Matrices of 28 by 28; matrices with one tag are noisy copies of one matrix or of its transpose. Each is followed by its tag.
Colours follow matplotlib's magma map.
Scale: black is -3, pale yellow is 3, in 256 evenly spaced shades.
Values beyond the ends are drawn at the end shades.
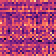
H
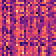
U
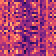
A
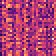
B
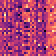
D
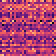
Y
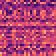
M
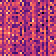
Y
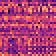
B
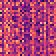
Y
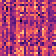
U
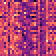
A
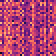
Y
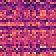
M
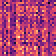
U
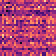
U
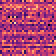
Y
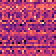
Y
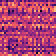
B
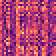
U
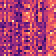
D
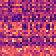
D
